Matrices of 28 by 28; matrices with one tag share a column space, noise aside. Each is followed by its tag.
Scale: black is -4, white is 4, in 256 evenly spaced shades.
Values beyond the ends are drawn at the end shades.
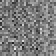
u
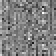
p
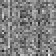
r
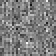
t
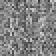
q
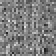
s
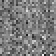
s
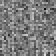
p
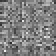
u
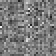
t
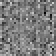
r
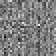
t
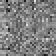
q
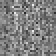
p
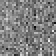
r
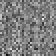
r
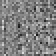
s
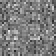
p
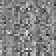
p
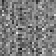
t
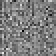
t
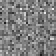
p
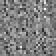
q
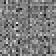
s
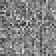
t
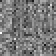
q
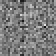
t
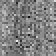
u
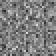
r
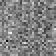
u
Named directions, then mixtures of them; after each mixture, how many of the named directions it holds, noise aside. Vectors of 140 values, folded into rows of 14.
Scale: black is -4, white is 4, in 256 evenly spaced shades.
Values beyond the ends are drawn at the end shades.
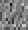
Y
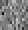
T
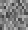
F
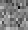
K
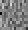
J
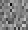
two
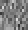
four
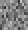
one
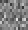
four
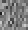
four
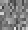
three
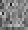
four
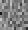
one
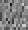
one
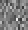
four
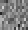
four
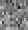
one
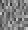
three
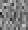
four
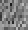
one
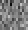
three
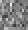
three
